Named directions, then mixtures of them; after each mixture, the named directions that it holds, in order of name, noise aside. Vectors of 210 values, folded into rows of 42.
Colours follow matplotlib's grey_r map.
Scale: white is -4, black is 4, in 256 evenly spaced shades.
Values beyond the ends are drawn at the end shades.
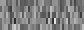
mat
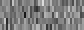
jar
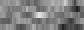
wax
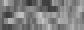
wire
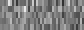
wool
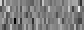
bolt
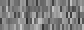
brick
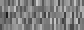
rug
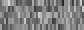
jar, wire, wool.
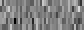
bolt.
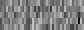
brick, rug, wool.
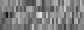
rug, wax, wire.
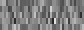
mat.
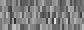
mat.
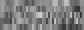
mat, rug, wax.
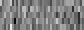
bolt, jar, wool.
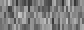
mat, wire, wool.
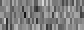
jar.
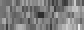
jar, wax.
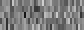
jar.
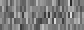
brick, mat, rug.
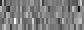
bolt.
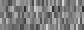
brick, jar, wool.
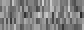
jar, mat, wax.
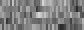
jar, wax.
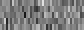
jar.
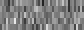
bolt, jar, wool.
